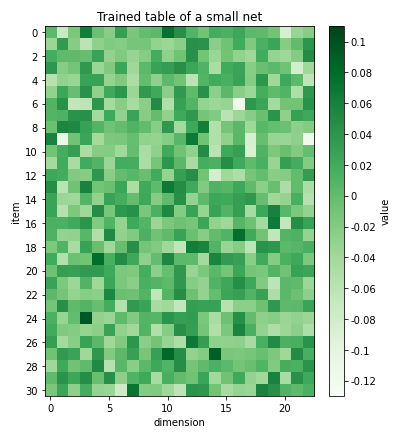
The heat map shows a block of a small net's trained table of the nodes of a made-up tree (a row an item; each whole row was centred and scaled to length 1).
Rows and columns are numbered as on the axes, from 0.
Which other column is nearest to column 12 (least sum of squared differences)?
0
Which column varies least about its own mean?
8
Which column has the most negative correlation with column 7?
11
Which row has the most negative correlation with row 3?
23
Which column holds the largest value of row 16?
19
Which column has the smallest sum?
17
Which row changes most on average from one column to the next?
6
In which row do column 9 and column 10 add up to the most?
27
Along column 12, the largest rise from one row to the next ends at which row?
12
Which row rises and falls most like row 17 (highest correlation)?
21
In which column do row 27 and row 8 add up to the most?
10
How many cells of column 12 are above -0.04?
29
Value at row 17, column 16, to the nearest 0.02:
0.08
